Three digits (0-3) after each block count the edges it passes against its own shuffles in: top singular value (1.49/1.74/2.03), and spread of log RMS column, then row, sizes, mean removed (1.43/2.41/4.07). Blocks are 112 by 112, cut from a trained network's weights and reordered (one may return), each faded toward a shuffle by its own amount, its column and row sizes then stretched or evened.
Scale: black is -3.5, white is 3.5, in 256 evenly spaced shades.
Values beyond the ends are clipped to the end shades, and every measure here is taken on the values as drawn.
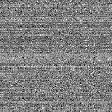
3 1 0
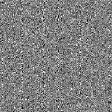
2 2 0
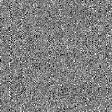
2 2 0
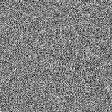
3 0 0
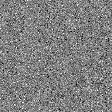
0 1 0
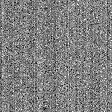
2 0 0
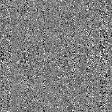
0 2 1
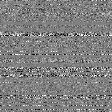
2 0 3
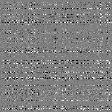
1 2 3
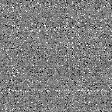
0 1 1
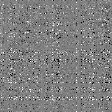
0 2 2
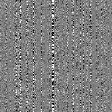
3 3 0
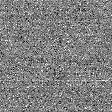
0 0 0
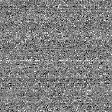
1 1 1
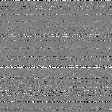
2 0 3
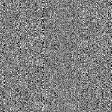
3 2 0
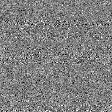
0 0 2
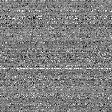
2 0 2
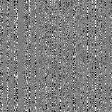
2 3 1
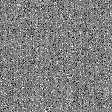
0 0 0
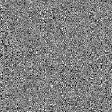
2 2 1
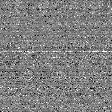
1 0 2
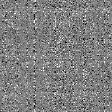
1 2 0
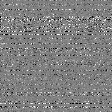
0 0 3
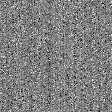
0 1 0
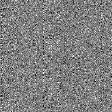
2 2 0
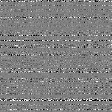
3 1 3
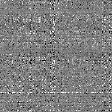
1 2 2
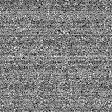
2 0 0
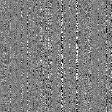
2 3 0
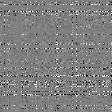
1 2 3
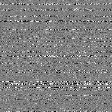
0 1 3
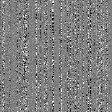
1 3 0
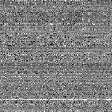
3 1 2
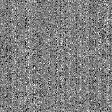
1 2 0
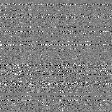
0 1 3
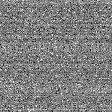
1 0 0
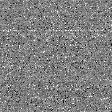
0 1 1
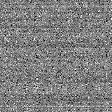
1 1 0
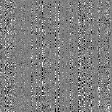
1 3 1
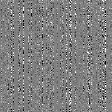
1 3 1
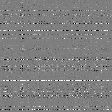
3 1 3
